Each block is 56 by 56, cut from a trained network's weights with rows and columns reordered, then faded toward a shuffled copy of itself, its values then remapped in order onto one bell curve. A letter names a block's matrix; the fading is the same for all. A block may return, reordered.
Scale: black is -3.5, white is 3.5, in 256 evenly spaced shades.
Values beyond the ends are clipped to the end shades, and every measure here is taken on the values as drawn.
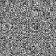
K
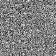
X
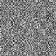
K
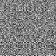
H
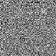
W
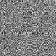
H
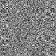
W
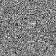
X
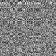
H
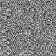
W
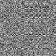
H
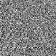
X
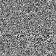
X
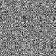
W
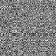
H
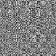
K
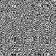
W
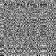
H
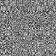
W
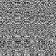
H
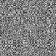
H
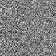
K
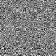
W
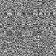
H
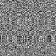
H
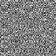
H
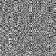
K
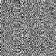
K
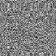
K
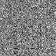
X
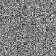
X
